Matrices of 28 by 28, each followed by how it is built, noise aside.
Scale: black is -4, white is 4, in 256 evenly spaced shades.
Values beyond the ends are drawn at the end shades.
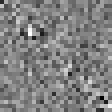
banded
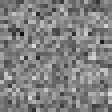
blocks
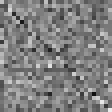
diagonal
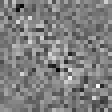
banded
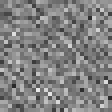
Toeplitz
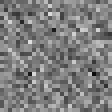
Toeplitz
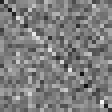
diagonal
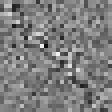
banded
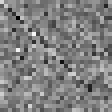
diagonal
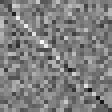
diagonal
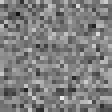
blocks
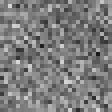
Toeplitz
